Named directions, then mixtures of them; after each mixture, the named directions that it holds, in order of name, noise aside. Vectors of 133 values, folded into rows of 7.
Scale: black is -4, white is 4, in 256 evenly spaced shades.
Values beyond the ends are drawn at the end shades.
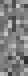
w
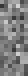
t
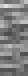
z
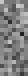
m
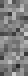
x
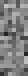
w, x, z.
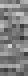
z.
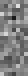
t, w, x.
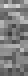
z.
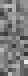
w, z.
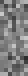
w.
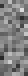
t, x.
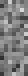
t, x.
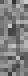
w, x, z.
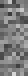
x, z.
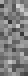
m, t, x.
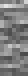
z.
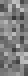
t.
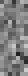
t, w.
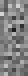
t, w, z.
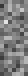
t, x.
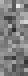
m, w, z.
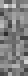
w, z.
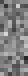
w.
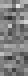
m, w, z.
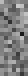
m.
